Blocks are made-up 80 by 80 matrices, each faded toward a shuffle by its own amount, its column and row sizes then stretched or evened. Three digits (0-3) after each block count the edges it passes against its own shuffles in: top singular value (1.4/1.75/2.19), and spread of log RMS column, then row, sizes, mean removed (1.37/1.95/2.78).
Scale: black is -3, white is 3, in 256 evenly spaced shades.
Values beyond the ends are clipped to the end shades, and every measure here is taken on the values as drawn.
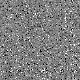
0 1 1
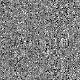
1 2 0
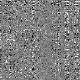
2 3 2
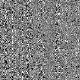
1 3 1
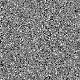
1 1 0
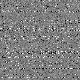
1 0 3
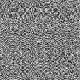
3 0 0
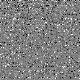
0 0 2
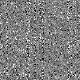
0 3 0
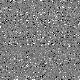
0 1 2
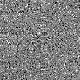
2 0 0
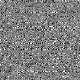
2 1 3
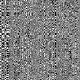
3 3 0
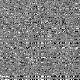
3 1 3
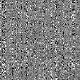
2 3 1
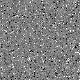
0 1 1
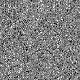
2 1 0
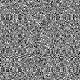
3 0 1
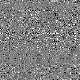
2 1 3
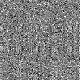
2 0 0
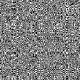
3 2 1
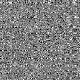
2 0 2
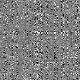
2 3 2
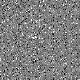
2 2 0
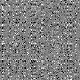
3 2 1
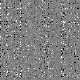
1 3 2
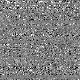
0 0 3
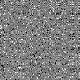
3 1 0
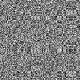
3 0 1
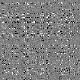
3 2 3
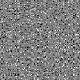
3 1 1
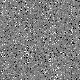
0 2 0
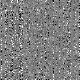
0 3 0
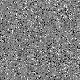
2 0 0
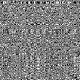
3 0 2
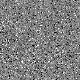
0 1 1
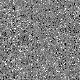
1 2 0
